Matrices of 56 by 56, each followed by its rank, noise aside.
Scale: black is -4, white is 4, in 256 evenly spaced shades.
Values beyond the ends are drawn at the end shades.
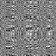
three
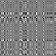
two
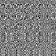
four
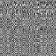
four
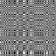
one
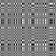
one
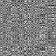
four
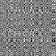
three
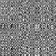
four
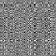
three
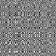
three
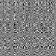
four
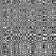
three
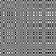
one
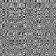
four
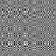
two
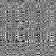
three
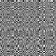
two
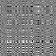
two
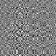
three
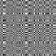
one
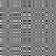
one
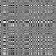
one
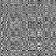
three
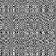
four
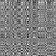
three
